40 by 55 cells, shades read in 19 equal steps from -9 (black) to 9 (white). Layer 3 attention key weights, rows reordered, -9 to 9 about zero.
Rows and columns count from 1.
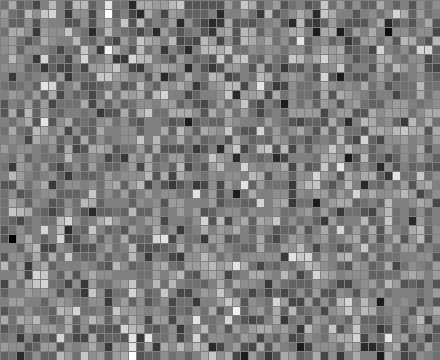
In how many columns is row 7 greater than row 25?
27
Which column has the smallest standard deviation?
1
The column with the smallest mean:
24
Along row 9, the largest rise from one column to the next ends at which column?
41
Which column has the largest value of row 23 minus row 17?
11
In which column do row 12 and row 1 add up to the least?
36
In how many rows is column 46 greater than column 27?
15
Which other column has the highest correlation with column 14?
48
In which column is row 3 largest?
16
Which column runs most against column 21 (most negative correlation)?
34
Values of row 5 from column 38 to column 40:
7 -2 0
